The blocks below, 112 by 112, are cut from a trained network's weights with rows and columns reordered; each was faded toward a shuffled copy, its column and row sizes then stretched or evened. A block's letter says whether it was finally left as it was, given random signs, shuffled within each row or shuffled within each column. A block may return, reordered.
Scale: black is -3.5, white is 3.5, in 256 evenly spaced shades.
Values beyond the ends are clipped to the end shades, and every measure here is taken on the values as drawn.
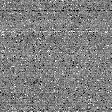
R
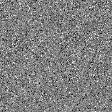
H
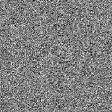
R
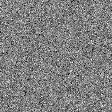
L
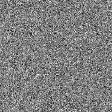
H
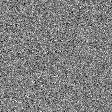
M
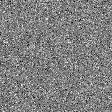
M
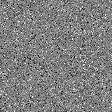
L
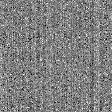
R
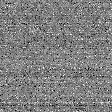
M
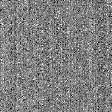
R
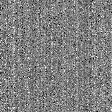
L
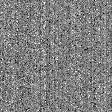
L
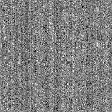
R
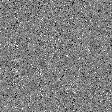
L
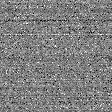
M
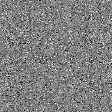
H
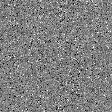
L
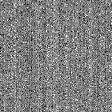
R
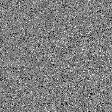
H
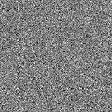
R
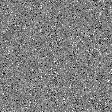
L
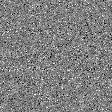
M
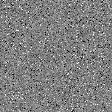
L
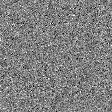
M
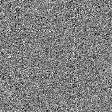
H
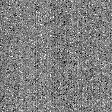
L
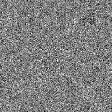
R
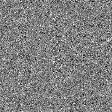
H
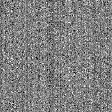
R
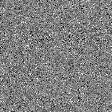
H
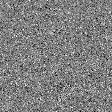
M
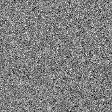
L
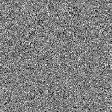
R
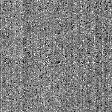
R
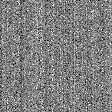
L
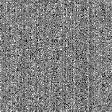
R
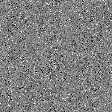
L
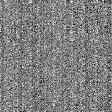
R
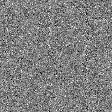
L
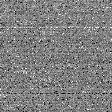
R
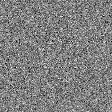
M
